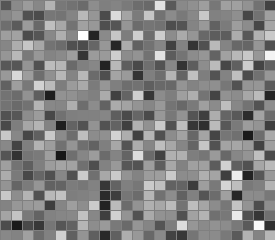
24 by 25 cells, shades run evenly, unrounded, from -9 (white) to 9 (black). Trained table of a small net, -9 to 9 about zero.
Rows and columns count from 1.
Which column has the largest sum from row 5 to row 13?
14
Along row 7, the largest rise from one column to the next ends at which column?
24
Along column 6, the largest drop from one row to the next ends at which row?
17
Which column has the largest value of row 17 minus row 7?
23
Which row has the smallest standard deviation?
11
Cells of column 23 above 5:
3
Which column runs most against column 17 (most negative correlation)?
6
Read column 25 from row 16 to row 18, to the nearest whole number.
4 -4 -2
